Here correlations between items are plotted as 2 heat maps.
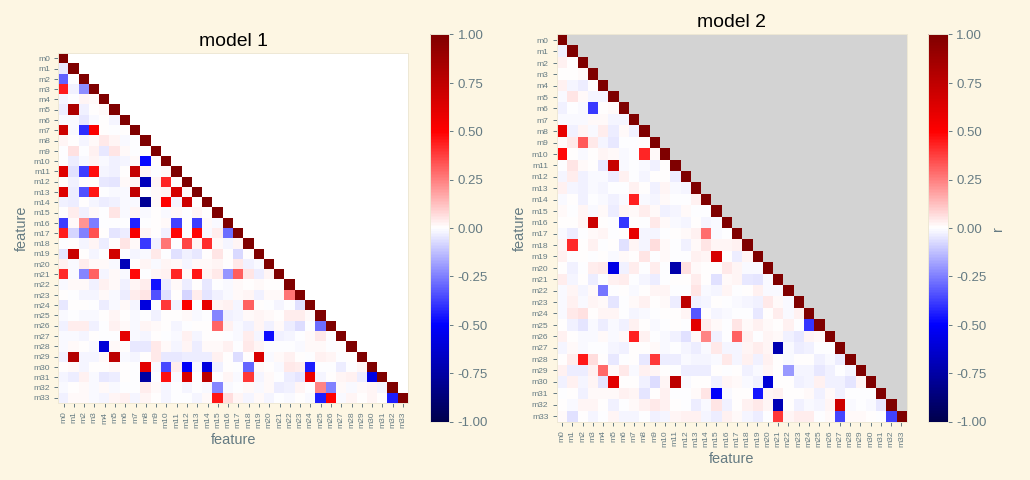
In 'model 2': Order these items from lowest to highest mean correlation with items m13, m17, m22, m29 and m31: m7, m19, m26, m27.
m19, m27, m26, m7
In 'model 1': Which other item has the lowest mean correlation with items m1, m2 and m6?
m20
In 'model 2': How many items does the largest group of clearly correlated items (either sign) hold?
4
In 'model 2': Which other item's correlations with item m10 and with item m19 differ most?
m15
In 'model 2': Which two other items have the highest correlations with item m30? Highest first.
m11, m5
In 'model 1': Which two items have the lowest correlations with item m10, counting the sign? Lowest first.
m8, m30
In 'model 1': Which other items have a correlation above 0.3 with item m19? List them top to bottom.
m1, m5, m29
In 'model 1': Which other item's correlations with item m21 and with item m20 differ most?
m6
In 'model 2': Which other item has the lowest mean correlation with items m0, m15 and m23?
m31
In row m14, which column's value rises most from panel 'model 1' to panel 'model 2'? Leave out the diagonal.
m8
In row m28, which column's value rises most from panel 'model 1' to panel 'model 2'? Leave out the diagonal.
m4
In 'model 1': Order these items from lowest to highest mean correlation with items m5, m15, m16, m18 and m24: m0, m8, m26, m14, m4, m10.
m8, m0, m4, m26, m10, m14
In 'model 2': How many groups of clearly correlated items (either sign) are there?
11
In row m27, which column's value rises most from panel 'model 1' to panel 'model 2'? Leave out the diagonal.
m32
